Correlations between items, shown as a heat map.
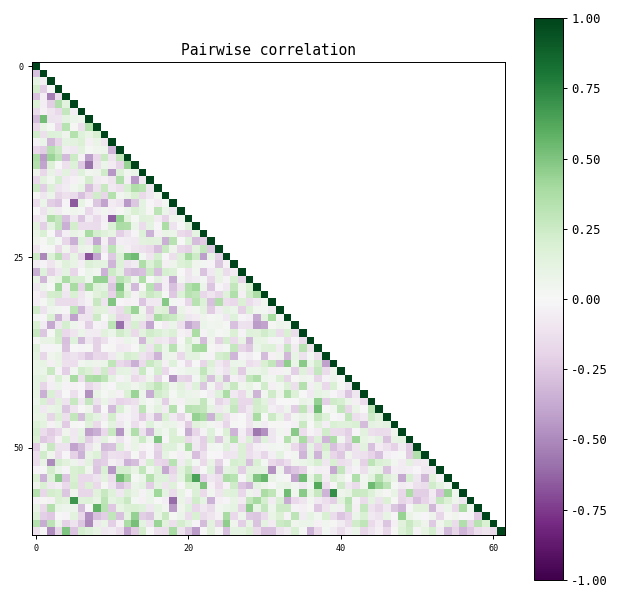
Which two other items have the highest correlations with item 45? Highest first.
37, 55
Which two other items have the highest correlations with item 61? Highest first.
4, 18
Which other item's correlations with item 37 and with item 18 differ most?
5
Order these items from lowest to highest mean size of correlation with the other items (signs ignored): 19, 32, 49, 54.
19, 32, 49, 54
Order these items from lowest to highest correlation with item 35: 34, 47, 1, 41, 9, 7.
1, 34, 7, 41, 9, 47
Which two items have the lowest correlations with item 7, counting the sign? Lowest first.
25, 13
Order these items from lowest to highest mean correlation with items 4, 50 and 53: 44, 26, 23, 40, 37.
37, 44, 40, 23, 26
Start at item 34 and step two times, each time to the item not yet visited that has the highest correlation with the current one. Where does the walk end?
59
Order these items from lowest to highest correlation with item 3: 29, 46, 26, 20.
26, 46, 20, 29
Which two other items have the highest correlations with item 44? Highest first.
55, 37
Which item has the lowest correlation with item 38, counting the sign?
39
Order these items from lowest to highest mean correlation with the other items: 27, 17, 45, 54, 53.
27, 53, 17, 45, 54
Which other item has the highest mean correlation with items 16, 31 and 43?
33
